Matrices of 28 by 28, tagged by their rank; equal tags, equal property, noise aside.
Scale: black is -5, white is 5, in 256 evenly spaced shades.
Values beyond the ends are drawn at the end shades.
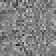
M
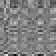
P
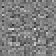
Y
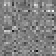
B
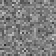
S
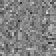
S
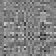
Y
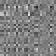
P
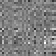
P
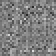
S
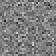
M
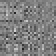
B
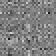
Y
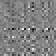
P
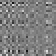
P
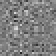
B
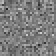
S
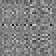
B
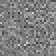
M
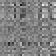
P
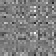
Y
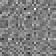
Y
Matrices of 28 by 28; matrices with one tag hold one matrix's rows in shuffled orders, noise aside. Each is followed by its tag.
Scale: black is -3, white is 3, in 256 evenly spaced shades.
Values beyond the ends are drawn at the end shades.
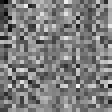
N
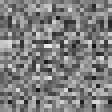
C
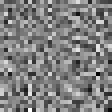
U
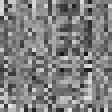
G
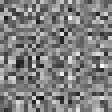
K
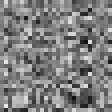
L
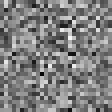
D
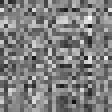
G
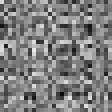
G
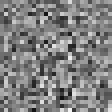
D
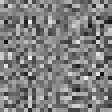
U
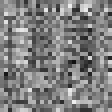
L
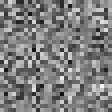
K
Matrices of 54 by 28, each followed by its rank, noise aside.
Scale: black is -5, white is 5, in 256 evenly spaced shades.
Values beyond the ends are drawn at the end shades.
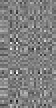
three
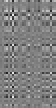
one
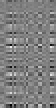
one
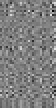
three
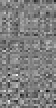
four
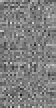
six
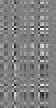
one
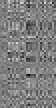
three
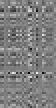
two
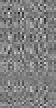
three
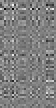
two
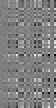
one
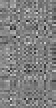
four
